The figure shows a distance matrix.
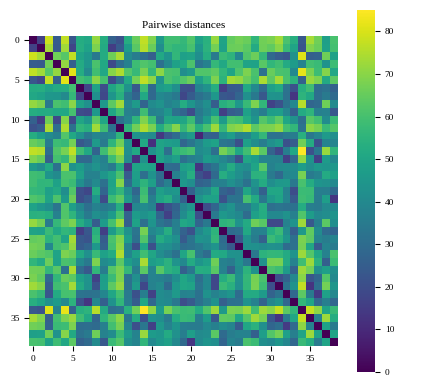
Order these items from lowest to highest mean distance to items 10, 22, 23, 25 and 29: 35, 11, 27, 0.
27, 35, 0, 11
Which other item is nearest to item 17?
22
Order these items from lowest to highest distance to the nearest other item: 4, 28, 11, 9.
9, 11, 28, 4
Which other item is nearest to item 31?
35
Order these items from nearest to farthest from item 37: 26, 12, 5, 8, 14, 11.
26, 12, 5, 11, 8, 14
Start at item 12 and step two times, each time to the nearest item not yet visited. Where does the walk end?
16
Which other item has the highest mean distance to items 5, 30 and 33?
4
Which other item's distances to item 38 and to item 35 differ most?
20
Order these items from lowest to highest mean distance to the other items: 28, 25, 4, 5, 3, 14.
25, 3, 28, 14, 5, 4
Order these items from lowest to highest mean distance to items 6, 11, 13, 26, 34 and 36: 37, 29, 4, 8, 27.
37, 29, 8, 27, 4
